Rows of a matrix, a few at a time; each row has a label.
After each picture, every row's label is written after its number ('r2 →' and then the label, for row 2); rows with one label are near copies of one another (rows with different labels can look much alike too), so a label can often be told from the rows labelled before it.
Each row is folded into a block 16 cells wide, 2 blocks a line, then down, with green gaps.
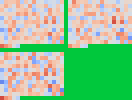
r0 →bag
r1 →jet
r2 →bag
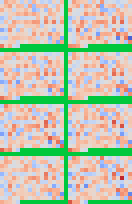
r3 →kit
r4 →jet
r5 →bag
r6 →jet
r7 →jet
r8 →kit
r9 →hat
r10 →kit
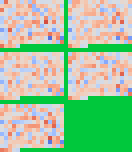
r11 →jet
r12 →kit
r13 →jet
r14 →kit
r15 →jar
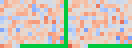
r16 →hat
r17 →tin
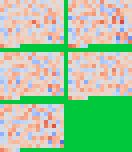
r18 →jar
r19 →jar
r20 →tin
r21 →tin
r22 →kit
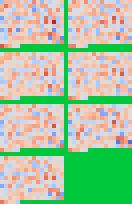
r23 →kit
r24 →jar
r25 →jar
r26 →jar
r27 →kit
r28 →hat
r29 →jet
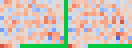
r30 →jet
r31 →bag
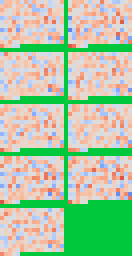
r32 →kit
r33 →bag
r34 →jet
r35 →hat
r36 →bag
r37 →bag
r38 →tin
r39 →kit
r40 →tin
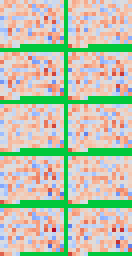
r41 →hat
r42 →tin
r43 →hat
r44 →jar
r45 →kit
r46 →tin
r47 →bag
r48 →jet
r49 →kit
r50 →kit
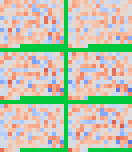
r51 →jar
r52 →tin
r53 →hat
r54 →jet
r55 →jet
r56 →hat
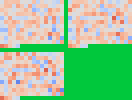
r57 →bag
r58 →kit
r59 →tin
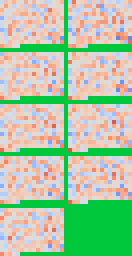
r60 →hat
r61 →jet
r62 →kit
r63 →hat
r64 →kit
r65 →tin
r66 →kit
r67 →hat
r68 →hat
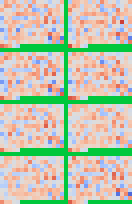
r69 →bag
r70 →kit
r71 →kit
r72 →bag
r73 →jet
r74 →kit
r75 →tin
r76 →jet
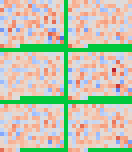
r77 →jet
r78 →tin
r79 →jet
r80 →hat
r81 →tin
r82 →jet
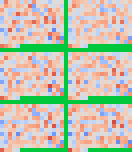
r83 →jet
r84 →kit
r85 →bag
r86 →hat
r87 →kit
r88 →kit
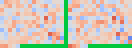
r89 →jet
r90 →jar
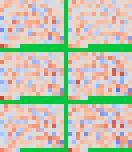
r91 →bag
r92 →hat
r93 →kit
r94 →jar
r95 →jet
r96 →hat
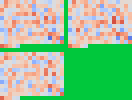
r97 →jet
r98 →jet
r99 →kit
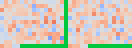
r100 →hat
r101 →jar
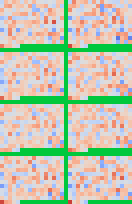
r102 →hat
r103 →jar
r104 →kit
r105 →hat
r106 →jar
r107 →jar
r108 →bag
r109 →kit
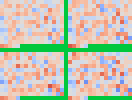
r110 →bag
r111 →bag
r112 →jet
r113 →tin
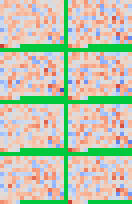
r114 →bag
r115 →jet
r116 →hat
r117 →tin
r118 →jar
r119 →bag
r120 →jar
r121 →jet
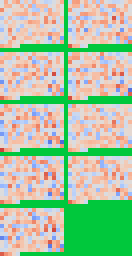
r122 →hat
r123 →tin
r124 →bag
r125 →kit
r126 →bag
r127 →jet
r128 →jar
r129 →bag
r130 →bag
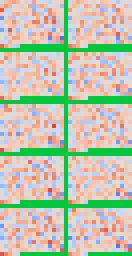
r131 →jar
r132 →bag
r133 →tin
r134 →tin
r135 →kit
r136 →jar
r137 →tin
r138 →jet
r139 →bag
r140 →jet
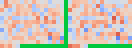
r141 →jet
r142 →bag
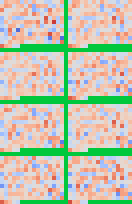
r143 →hat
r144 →jar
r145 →jar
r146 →bag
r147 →hat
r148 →hat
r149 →bag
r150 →tin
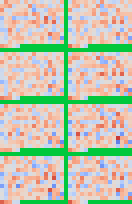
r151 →jar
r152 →jar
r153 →bag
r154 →kit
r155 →jet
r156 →jar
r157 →bag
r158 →kit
